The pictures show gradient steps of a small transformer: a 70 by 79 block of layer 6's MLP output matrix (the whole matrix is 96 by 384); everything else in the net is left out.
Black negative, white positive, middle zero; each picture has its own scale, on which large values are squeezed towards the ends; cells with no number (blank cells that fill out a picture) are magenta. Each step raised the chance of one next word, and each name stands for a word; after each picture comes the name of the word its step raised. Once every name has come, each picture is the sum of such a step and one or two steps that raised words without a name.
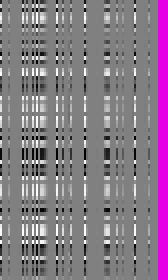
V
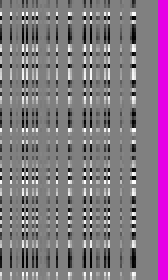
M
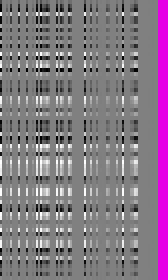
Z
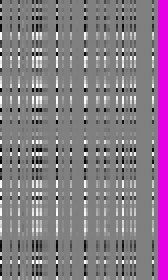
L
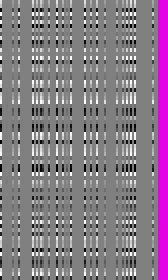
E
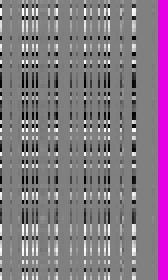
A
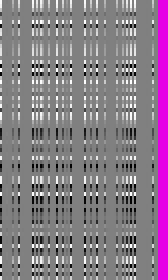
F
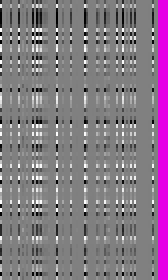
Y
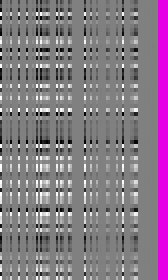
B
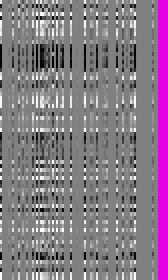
V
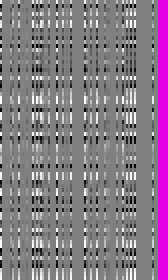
Z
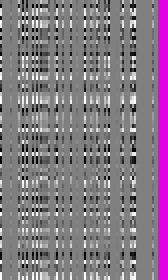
L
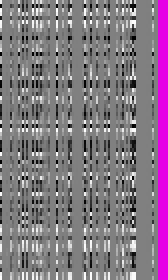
A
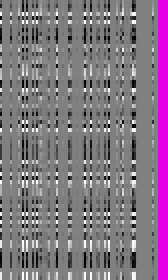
M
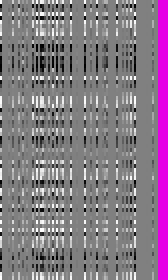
Z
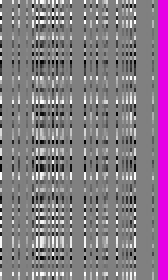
E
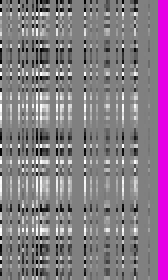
V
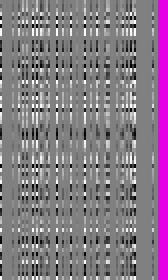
F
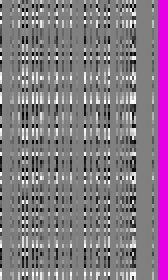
E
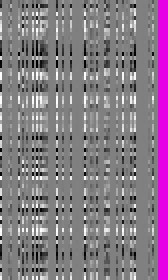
V
